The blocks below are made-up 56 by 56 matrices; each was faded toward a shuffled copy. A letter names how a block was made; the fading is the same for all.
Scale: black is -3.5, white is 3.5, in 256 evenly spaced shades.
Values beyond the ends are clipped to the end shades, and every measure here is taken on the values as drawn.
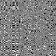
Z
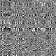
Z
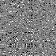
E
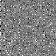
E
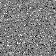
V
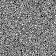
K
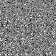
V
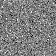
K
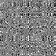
Z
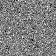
K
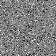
V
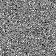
K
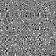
E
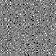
E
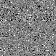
V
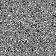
V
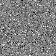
V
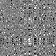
Z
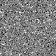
V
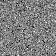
K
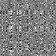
Z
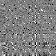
Z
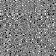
E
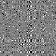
Z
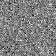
K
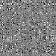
E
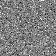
K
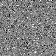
V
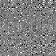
E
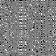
Z
